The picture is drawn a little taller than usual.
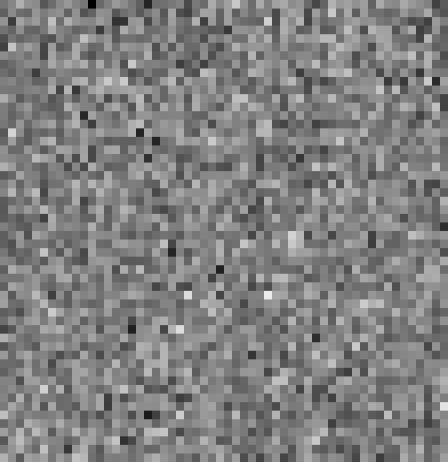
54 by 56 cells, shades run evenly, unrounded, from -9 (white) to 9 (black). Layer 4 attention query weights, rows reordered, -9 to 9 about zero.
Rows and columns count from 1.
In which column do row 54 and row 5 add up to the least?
11
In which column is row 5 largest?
53
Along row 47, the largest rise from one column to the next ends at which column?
14
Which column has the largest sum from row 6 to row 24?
6
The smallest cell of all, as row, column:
35, 34
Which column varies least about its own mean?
4
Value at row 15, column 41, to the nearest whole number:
3
